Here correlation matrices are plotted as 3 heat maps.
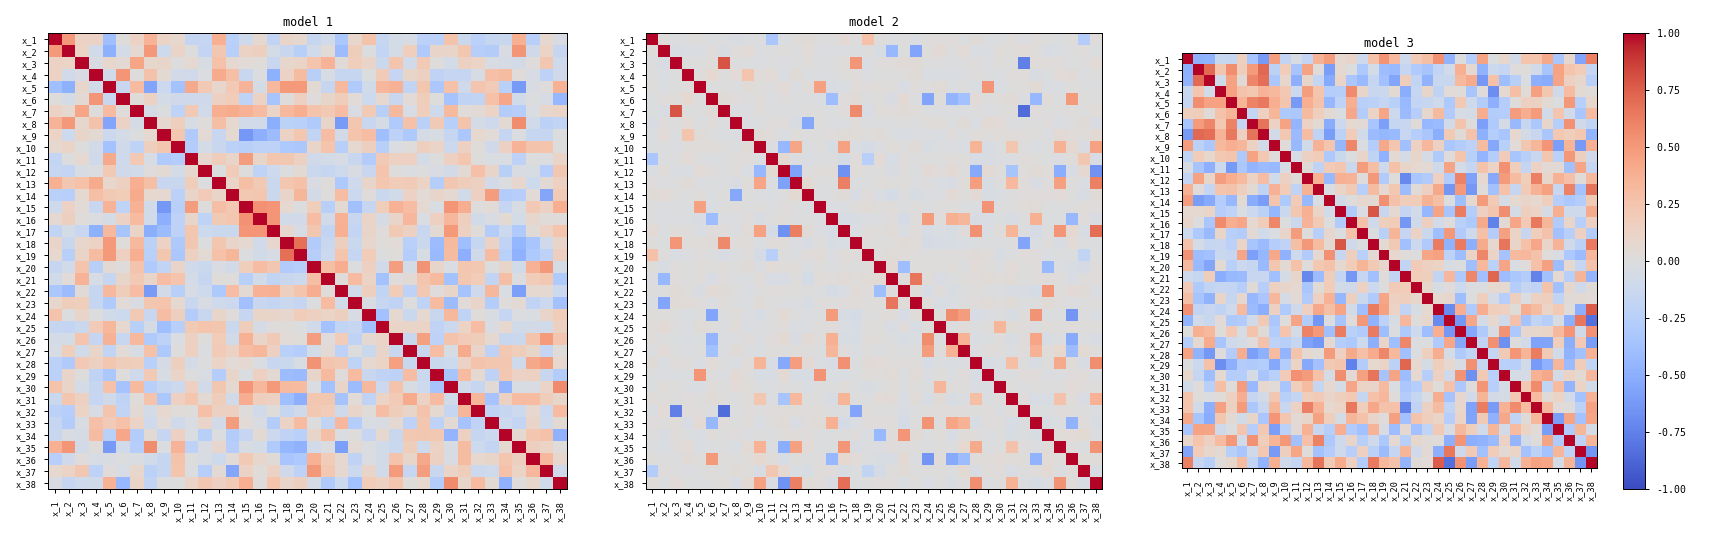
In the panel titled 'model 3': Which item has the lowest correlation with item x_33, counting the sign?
x_21
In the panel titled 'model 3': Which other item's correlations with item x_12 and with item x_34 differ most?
x_35
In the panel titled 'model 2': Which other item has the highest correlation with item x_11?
x_37
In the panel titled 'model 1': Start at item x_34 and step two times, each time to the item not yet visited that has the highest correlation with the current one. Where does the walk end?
x_4
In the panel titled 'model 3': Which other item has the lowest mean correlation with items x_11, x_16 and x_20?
x_3
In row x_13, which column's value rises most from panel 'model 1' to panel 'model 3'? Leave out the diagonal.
x_36
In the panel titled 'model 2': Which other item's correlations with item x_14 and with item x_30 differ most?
x_8
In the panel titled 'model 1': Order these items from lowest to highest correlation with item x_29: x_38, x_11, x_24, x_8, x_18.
x_18, x_38, x_24, x_11, x_8
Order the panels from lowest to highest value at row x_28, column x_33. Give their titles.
model 2, model 1, model 3
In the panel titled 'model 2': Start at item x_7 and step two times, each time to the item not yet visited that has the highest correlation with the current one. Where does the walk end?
x_18
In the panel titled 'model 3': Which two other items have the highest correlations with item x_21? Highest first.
x_29, x_27
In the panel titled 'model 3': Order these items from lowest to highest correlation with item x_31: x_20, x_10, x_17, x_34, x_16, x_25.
x_10, x_34, x_20, x_17, x_25, x_16
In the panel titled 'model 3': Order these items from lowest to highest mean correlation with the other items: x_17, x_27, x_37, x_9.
x_27, x_37, x_17, x_9
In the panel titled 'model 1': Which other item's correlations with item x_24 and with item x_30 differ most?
x_15
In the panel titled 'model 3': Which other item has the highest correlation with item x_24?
x_38
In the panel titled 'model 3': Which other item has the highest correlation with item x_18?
x_15
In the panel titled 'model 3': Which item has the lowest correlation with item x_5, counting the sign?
x_11
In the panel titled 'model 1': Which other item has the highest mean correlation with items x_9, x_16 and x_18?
x_19
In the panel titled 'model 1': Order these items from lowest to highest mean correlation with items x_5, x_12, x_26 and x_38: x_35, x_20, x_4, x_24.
x_35, x_4, x_24, x_20
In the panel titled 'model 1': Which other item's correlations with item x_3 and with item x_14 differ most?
x_37
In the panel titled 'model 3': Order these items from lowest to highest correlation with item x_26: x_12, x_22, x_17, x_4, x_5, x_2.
x_17, x_22, x_4, x_5, x_2, x_12
